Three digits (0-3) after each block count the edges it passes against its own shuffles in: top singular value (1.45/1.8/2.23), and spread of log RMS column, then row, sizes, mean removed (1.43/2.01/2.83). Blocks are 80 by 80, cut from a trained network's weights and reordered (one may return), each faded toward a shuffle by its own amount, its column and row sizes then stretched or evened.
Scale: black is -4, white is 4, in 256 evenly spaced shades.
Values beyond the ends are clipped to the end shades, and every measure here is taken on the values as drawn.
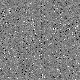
0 1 0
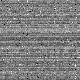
3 0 0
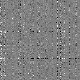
2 3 1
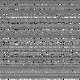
3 0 3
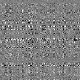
3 2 3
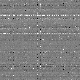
3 1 2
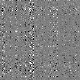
1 3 2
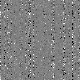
1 3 0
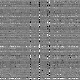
3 2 1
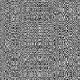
3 3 0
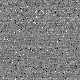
0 0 0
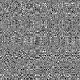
3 0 2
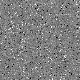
0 1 0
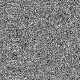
1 1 0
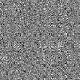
2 2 1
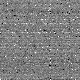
1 0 1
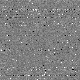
0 0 2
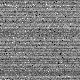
3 0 0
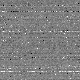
2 0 2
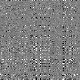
3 2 3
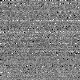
1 0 2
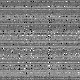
3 1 2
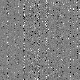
0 3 0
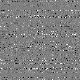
1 1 3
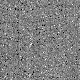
0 0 0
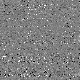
0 1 2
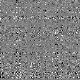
0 2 3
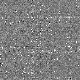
0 2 1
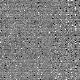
1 2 0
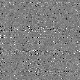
0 1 2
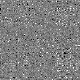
1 1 2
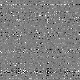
1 1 3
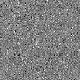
2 1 0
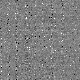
0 2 0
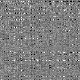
2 1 2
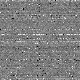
2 0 2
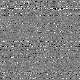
2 0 3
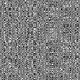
3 3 0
